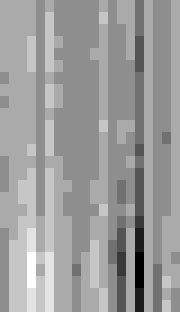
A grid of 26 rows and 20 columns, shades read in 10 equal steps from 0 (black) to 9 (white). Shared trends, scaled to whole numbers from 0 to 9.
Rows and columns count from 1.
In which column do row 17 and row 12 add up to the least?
16
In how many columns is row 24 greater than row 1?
10
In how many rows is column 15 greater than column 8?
8
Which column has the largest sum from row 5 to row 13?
6
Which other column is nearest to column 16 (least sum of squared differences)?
14
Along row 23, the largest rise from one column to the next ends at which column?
17
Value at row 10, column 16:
4
